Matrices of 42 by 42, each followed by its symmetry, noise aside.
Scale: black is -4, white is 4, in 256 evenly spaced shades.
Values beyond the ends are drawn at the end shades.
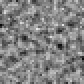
same after a half turn.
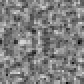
mirrored top to bottom.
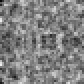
mirrored top to bottom.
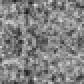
mirrored top to bottom.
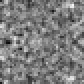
mirrored top to bottom.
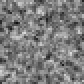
no symmetry.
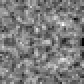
mirrored top to bottom.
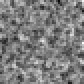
no symmetry.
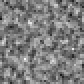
same after a half turn.
